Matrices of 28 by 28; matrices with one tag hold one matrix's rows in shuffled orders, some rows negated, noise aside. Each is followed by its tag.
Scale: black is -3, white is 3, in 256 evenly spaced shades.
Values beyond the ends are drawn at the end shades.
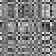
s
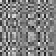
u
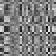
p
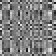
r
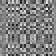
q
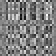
q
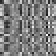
p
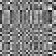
r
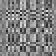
q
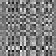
q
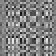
q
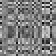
s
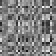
s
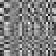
p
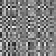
u
